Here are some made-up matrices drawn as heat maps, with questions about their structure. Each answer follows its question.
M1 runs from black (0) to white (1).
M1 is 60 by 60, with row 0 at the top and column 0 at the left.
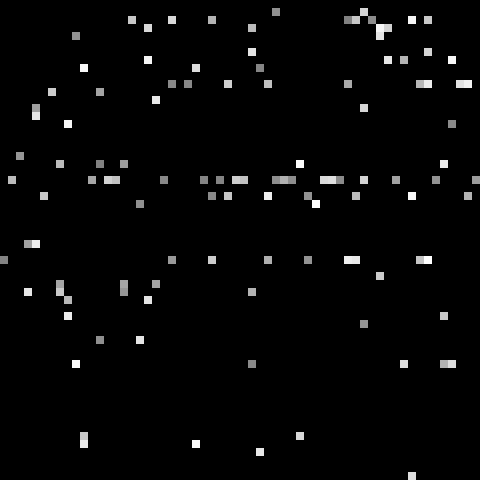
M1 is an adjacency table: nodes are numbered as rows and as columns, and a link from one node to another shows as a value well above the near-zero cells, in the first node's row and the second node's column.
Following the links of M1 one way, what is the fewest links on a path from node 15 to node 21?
3
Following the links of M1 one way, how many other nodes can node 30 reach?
7
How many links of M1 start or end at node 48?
2
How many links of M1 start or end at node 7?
7
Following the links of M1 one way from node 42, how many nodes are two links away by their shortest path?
1
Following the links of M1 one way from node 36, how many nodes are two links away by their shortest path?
6
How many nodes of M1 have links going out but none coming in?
1
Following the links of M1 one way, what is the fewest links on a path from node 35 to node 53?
3
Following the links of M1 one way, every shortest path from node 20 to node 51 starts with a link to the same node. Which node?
node 55
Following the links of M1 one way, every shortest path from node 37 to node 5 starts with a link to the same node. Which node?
node 8
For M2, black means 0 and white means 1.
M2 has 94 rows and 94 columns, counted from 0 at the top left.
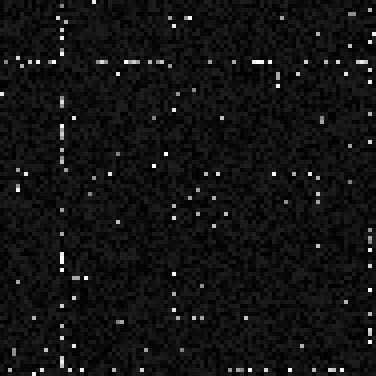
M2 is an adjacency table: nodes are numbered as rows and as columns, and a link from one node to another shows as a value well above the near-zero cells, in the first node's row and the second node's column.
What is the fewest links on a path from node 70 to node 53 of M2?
4
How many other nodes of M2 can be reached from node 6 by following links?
7
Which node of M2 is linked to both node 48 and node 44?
node 79
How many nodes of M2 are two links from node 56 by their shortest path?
1
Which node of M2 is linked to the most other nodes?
node 15
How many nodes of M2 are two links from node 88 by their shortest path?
1
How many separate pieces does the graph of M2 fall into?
7
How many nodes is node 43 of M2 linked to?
7
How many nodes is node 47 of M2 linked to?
2
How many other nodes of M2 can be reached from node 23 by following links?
10
